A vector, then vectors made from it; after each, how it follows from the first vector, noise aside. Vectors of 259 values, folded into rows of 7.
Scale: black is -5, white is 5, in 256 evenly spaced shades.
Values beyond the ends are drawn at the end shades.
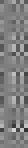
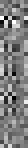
reversed, negated, scaled up.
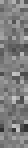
sign-scrambled.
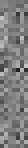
wrapped around, negated.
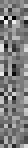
reversed, negated, scaled up.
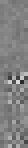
wrapped around, partly zeroed.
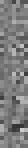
sign-scrambled.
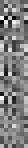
reversed, negated, scaled up.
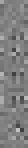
negated, partly zeroed.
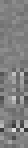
partly zeroed.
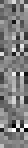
scaled up.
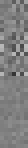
negated, partly zeroed.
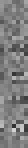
sign-scrambled.
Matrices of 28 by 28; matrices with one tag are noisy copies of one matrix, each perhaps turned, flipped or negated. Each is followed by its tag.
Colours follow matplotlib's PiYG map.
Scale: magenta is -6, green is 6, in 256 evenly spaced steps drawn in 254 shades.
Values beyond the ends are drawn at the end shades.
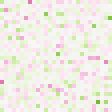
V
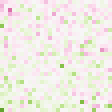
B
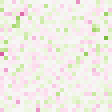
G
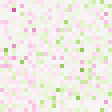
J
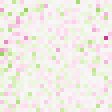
G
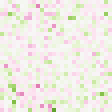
G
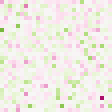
V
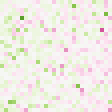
B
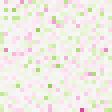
V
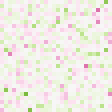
V
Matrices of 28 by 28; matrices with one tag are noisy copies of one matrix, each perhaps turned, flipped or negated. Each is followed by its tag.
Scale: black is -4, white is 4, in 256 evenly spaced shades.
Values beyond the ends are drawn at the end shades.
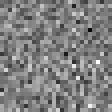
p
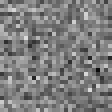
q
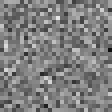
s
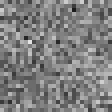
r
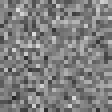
p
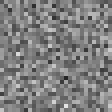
s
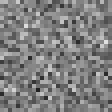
p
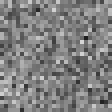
r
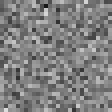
s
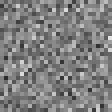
s
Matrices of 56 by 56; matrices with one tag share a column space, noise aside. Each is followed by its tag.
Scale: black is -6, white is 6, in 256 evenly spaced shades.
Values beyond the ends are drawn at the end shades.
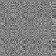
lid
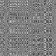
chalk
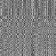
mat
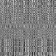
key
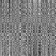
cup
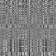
key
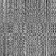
cup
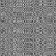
chalk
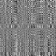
key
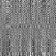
key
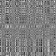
key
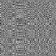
lid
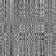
cup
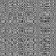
chalk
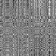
mat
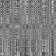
key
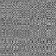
lid
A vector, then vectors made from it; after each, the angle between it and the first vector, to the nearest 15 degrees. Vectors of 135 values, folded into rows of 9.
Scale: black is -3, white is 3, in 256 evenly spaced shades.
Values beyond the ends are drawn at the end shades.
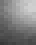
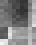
120 degrees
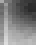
165 degrees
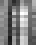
75 degrees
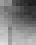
165 degrees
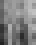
45 degrees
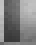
60 degrees
